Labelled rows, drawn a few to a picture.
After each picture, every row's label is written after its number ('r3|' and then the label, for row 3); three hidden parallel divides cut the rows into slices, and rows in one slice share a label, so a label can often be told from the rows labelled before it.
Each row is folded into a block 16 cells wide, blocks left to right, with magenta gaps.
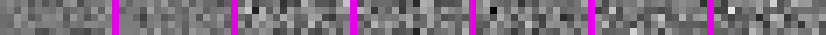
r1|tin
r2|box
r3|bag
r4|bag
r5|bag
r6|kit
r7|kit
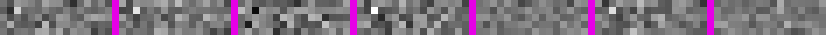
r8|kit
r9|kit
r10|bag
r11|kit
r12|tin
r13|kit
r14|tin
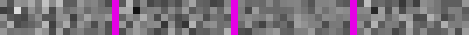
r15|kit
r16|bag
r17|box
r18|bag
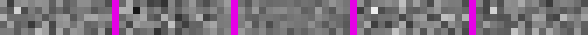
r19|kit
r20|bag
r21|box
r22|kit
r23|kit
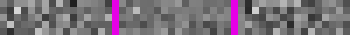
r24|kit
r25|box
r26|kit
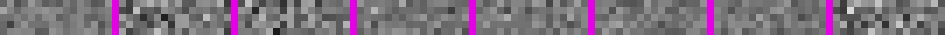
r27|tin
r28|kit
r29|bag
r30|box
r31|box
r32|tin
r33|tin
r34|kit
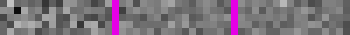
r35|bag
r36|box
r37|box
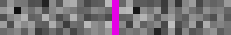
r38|bag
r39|bag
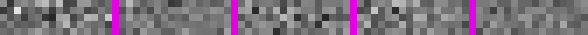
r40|kit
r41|tin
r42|bag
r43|kit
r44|tin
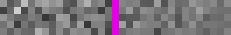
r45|kit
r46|tin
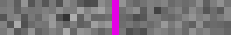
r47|tin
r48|box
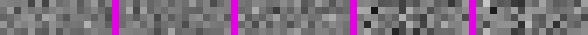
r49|tin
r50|tin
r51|box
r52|bag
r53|bag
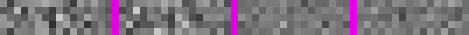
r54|kit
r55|kit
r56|box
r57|box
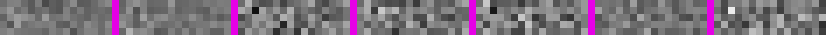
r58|tin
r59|tin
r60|bag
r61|bag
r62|bag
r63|tin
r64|kit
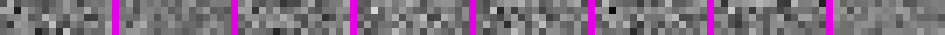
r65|bag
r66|tin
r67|bag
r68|kit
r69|kit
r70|bag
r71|kit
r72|tin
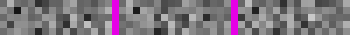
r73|bag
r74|bag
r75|bag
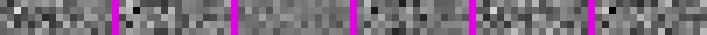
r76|kit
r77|bag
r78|tin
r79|bag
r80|kit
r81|bag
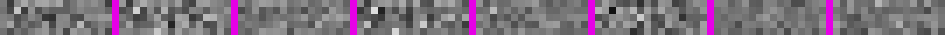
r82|kit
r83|kit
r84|box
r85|kit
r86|box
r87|bag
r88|tin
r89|box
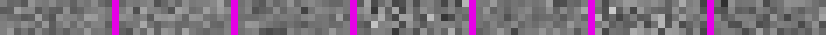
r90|box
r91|tin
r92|tin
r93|bag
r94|tin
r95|kit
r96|box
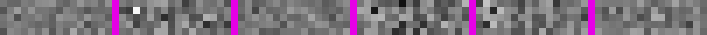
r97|box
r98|kit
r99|tin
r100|bag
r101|bag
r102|box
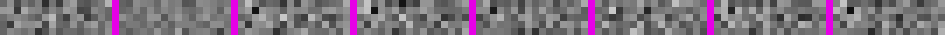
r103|bag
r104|box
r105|bag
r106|bag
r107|bag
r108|kit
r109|bag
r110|bag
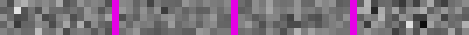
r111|kit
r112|tin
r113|box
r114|bag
